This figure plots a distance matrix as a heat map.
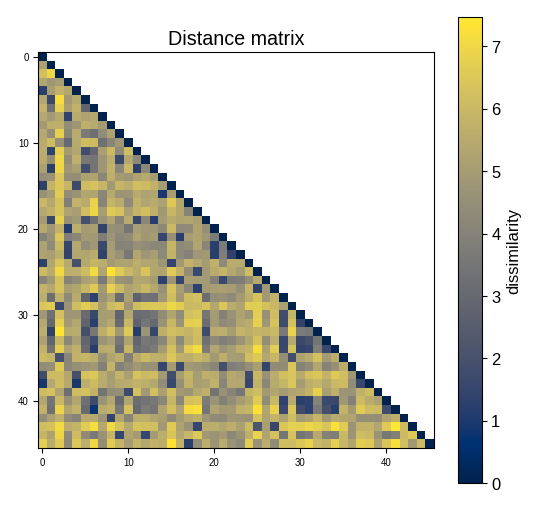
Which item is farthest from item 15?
45
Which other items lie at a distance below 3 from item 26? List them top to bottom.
14, 16, 21, 36
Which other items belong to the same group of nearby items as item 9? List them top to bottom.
12, 44
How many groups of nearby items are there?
11
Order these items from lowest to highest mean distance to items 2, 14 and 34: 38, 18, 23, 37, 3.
3, 23, 38, 37, 18
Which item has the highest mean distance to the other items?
2
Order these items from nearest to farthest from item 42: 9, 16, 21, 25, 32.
21, 16, 9, 32, 25
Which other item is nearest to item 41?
6
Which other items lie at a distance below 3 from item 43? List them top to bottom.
18, 25, 27
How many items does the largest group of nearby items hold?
8
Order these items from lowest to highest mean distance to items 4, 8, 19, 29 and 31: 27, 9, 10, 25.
9, 10, 27, 25
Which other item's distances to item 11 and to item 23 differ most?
32
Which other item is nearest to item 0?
38
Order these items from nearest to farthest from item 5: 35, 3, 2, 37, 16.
3, 16, 35, 37, 2
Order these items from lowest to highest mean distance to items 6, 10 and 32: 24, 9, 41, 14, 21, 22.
41, 9, 22, 21, 14, 24
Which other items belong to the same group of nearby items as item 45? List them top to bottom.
17
